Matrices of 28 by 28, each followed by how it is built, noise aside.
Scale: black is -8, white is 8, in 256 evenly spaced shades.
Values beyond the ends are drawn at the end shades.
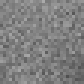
smooth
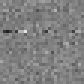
uneven rows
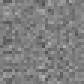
low rank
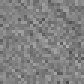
Toeplitz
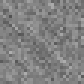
Toeplitz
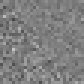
lower triangular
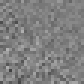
lower triangular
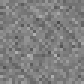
Toeplitz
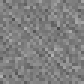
Toeplitz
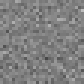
low rank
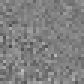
lower triangular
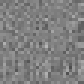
low rank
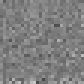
uneven rows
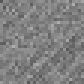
Hankel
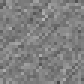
Hankel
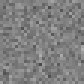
noise
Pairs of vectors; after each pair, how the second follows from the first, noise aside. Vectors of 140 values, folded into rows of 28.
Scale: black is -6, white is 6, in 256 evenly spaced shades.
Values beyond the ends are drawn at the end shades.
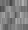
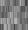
wrapped around, negated.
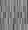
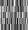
reversed, negated, scaled up.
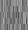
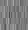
reversed, partly zeroed.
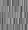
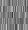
wrapped around, negated.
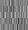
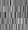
negated.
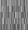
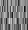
reversed, negated, scaled up.
